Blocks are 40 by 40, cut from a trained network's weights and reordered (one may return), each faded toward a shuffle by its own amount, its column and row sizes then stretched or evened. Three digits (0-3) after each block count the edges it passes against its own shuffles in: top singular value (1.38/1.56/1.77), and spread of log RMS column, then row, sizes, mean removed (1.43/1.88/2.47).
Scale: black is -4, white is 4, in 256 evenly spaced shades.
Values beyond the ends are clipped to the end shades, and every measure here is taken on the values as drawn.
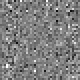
0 3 0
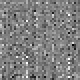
1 2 2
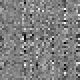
1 3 1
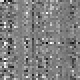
2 3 2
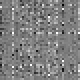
2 3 2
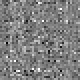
0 1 2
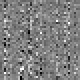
1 3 0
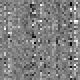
1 3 1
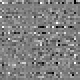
1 1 3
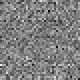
2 0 1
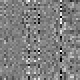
3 3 0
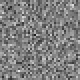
2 0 0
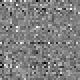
0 1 2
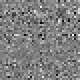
0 2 2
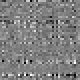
3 1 3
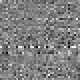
2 1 2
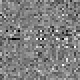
1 1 2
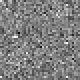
0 0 1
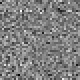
1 0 1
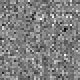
0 1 0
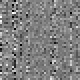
2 3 0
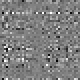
3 2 3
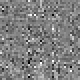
0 2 1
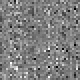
0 2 1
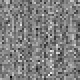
2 1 0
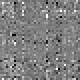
0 2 2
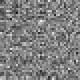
2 1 0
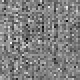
1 2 0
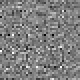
1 1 2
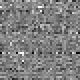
1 1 2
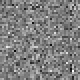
1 1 0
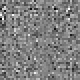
0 2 1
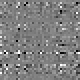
3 2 3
